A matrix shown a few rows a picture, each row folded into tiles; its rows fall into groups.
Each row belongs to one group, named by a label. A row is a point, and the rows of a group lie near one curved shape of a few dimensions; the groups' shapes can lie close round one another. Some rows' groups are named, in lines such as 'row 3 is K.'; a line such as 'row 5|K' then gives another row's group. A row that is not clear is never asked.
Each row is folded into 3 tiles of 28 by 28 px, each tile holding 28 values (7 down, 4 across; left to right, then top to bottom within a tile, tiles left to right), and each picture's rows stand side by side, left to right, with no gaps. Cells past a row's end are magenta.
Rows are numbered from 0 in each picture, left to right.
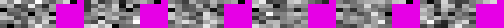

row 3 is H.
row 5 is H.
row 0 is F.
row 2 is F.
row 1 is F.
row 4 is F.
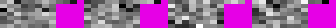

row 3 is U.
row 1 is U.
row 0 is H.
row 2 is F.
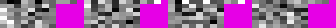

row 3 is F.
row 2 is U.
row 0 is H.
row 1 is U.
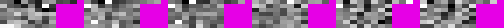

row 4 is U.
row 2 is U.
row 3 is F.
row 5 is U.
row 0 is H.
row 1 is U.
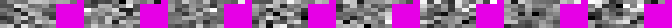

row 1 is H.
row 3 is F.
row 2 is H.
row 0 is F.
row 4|F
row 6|H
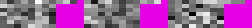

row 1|H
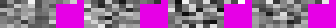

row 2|U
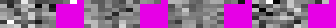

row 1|H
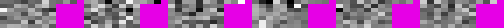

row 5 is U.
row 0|H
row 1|H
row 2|U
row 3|H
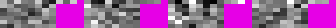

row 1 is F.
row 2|H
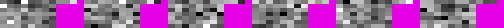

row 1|F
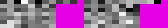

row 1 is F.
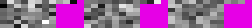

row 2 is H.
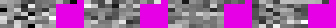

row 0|F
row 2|H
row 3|F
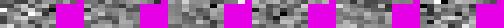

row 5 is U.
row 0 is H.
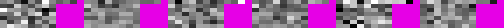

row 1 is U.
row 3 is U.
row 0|H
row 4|F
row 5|U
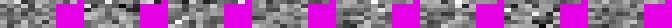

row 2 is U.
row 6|H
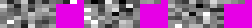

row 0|U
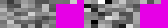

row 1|U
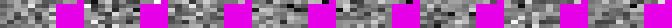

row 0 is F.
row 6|U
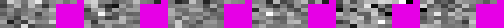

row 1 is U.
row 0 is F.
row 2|H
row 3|U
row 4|F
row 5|H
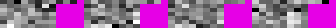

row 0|H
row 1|F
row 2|F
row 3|F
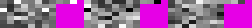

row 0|H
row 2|F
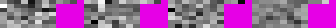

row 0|F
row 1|U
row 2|F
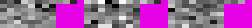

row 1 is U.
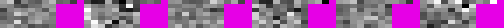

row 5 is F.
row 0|U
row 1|H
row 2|H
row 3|F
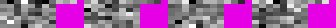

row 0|H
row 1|H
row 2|U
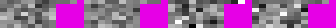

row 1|U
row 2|U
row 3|H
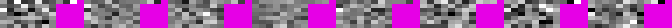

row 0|U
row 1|F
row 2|F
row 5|H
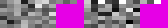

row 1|U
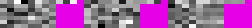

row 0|U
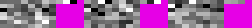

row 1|U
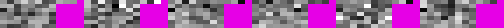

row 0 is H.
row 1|U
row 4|F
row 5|F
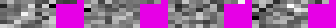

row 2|U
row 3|U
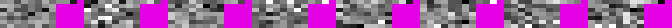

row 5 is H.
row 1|H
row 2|U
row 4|F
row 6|F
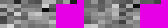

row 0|H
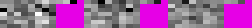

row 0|F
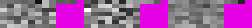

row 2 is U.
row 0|H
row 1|H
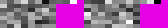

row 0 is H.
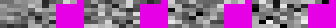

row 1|H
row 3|F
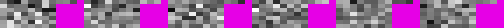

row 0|F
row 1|U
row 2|F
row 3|H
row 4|U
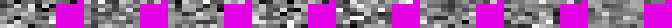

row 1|U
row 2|U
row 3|H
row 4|H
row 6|F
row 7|U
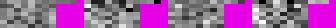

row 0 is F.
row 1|F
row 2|H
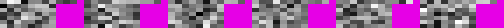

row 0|U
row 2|H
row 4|U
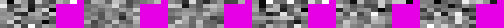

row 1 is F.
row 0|U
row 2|U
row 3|U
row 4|F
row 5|F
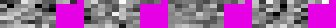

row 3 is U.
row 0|U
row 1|H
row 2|H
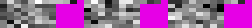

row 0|F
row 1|H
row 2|U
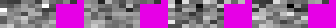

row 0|H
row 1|H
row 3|U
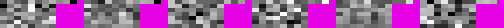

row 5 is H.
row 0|F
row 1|F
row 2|H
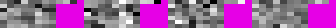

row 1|F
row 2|H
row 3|F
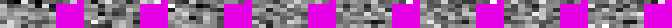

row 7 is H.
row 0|H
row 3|H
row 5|H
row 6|H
